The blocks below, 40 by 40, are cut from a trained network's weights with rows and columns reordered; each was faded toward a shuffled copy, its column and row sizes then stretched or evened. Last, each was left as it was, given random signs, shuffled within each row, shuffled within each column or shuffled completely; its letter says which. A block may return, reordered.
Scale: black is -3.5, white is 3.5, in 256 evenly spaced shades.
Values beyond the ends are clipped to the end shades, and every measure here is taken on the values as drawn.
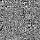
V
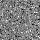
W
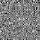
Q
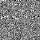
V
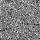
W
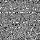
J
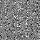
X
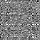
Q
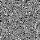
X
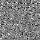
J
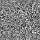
V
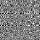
Q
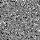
W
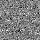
J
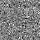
X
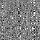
Q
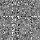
V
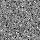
W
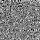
J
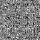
Q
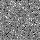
W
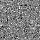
W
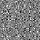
Q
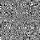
Q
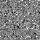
J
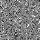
X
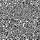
V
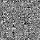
Q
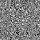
Q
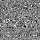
J
